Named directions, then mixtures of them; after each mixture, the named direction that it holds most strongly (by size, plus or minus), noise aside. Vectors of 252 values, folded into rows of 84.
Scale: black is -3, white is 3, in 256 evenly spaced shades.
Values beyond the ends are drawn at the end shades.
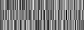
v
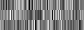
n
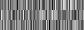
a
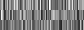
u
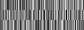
v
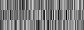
v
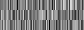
a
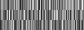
v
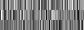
u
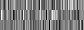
a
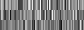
u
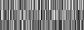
u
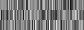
a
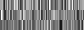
u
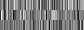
u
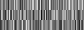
u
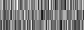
u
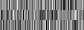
a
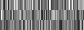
u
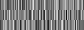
v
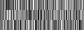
v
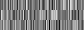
a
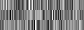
n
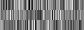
n
